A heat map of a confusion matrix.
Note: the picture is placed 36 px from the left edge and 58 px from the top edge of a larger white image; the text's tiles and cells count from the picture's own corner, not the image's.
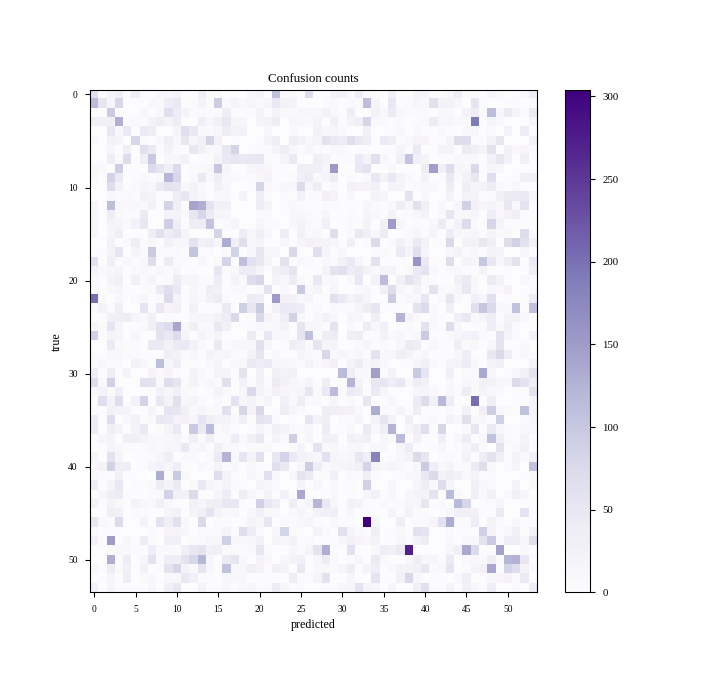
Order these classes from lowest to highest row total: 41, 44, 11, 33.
11, 41, 44, 33
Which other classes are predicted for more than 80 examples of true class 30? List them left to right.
34, 39, 47
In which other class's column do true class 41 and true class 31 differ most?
8
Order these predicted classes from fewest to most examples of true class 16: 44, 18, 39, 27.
44, 27, 39, 18
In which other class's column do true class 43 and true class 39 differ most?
34
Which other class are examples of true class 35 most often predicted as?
49
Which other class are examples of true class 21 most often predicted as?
25
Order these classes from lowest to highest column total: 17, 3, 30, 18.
30, 17, 18, 3
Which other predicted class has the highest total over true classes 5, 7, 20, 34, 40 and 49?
38
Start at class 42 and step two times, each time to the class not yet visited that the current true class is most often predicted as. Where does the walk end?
46
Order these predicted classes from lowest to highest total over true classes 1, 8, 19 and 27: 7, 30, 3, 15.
30, 7, 3, 15
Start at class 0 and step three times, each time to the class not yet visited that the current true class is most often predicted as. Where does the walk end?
14
